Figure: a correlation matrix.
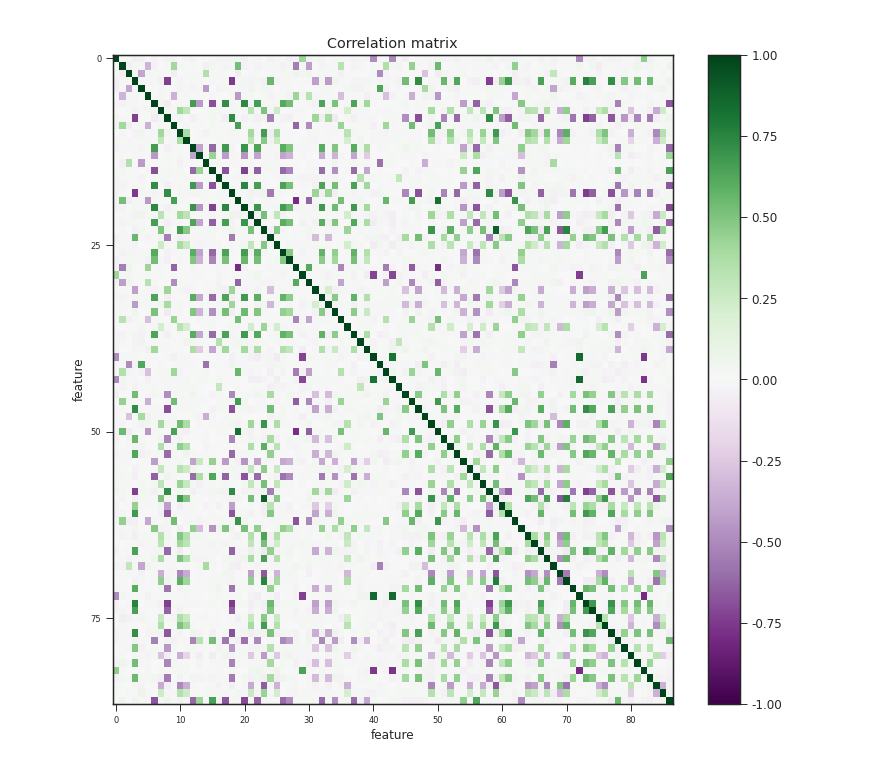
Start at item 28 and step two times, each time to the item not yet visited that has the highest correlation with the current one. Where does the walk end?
5
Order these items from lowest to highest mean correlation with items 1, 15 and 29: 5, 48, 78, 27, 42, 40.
40, 27, 5, 48, 42, 78
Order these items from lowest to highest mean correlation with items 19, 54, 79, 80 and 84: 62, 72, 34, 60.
34, 72, 60, 62
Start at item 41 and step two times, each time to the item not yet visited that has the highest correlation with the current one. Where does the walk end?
48
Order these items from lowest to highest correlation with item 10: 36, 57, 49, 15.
15, 36, 57, 49
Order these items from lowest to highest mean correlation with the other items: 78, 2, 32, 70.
78, 2, 32, 70
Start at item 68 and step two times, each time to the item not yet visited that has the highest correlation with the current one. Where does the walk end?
2
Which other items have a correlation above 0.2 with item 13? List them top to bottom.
15, 54, 56, 78, 86
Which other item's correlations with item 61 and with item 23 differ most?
59
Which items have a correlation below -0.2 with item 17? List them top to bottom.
13, 15, 54, 56, 78, 86
